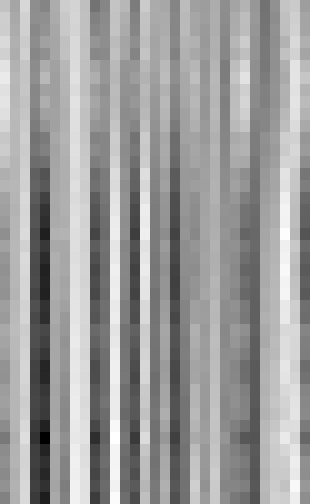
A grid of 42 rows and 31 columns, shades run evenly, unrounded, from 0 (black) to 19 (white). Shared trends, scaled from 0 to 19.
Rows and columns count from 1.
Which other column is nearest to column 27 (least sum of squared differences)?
28
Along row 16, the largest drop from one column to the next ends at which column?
4
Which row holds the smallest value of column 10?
37
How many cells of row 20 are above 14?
6
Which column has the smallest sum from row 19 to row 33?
5
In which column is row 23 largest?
29
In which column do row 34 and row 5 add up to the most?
8
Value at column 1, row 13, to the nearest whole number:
15
